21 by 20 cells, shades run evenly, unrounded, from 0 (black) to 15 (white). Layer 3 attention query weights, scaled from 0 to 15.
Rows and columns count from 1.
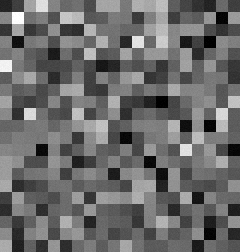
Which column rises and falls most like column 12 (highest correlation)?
9
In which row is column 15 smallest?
18
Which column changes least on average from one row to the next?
5
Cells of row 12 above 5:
16
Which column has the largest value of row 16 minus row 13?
20
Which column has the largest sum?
1
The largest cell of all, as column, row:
2, 2
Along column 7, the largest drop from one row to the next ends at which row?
3
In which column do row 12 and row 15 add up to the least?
10
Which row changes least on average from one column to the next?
8
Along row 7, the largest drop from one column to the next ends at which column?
13
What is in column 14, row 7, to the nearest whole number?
4
